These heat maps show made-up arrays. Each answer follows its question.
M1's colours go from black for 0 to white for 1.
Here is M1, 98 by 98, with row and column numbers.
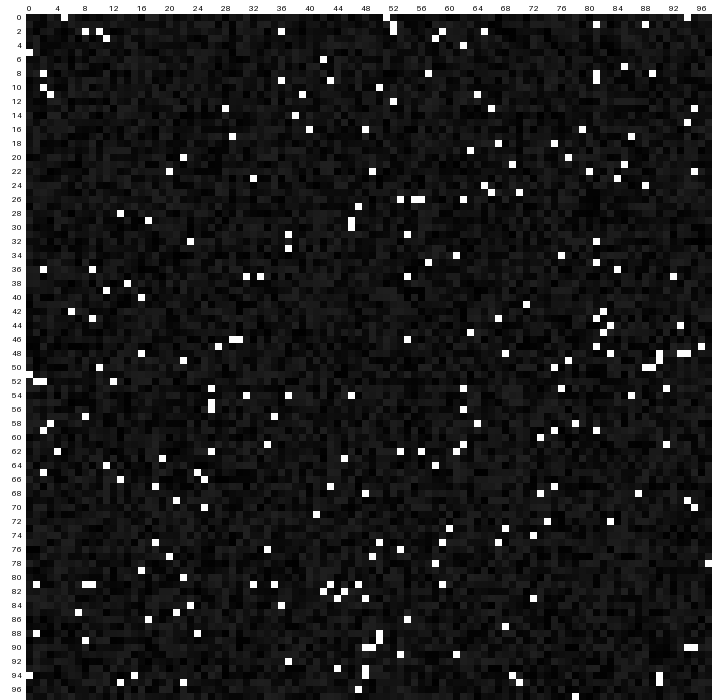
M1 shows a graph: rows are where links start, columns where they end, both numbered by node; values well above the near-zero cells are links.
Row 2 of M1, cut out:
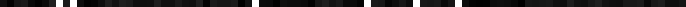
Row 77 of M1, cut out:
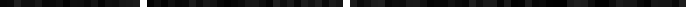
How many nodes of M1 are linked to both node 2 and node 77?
0
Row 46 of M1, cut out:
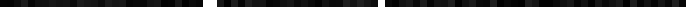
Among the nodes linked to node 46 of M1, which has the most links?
node 54
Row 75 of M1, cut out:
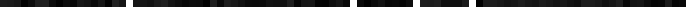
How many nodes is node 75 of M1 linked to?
4
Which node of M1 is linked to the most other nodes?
node 81
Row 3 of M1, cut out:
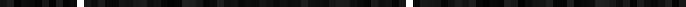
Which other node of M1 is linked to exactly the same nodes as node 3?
node 64
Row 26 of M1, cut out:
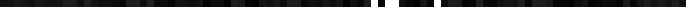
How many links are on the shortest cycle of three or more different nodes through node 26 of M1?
3
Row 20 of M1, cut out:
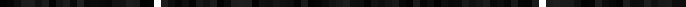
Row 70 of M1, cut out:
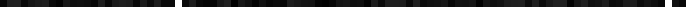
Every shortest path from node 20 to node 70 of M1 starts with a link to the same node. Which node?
node 22
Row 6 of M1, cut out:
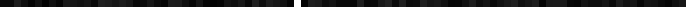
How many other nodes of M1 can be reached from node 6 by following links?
5
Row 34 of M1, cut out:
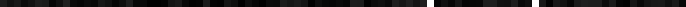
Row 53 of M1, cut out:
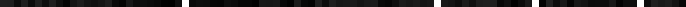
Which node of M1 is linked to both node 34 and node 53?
node 76
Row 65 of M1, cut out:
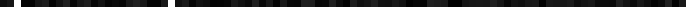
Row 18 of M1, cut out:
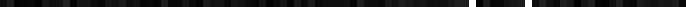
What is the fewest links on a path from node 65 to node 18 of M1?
4
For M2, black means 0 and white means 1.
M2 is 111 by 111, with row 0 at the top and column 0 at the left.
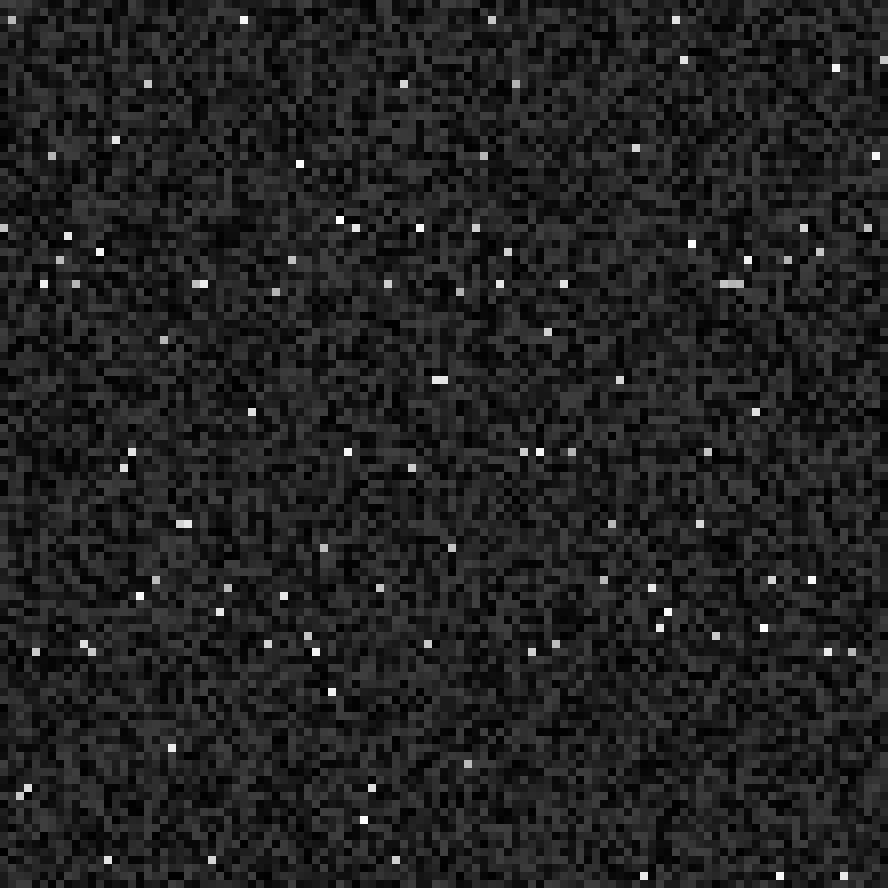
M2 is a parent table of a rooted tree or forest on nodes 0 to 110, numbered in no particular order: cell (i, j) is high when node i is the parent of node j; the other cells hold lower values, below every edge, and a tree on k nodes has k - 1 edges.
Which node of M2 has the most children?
35
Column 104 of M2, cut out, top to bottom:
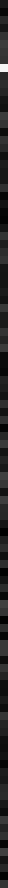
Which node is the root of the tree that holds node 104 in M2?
29
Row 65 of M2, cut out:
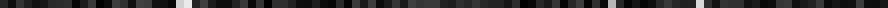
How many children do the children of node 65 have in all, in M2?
2
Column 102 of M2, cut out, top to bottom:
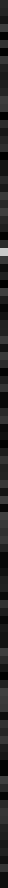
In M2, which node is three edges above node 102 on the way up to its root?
58
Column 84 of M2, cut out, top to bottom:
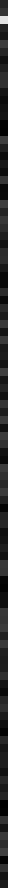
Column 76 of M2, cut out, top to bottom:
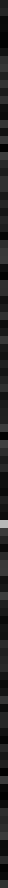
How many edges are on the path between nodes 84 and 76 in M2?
8
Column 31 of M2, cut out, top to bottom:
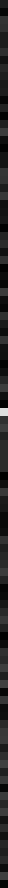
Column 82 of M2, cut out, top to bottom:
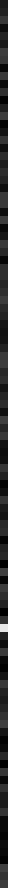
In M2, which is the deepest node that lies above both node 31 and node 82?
78
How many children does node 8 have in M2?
1
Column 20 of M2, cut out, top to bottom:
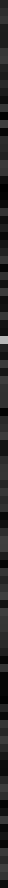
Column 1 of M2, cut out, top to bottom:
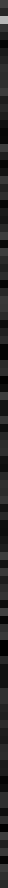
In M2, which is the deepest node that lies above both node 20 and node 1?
2
